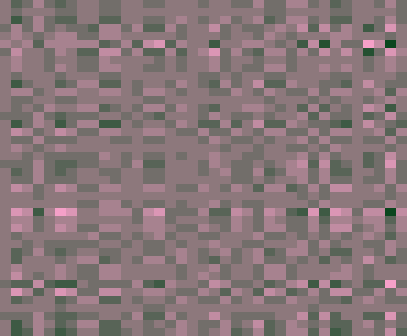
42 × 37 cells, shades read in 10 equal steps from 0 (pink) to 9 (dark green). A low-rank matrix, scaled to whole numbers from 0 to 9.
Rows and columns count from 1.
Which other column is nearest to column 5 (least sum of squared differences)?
23
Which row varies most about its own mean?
27
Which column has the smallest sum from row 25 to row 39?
2
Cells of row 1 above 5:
3
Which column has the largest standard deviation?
36
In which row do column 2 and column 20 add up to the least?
7
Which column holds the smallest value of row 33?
34
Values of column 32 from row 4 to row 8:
3 3 5 2 4
